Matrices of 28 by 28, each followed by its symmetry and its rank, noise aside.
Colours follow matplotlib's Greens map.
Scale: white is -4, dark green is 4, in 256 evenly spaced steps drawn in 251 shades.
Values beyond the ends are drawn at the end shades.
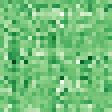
antisymmetric, rank six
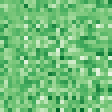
no symmetry, rank four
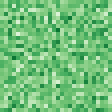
antisymmetric, rank six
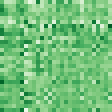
antisymmetric, rank four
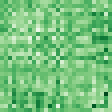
symmetric, rank three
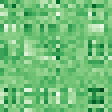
no symmetry, rank three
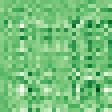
no symmetry, rank three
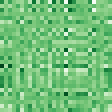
no symmetry, rank three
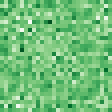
symmetric, rank six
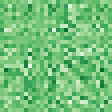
antisymmetric, rank six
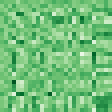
no symmetry, rank three
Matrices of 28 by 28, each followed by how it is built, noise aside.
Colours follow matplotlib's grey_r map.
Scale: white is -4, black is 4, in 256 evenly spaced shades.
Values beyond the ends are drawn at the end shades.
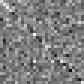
diagonal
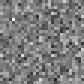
repeating rows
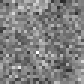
smooth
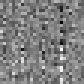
uneven columns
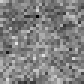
smooth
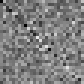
diagonal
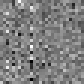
uneven columns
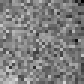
smooth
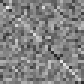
diagonal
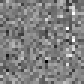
uneven columns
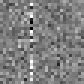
uneven columns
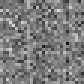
repeating rows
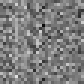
repeating rows
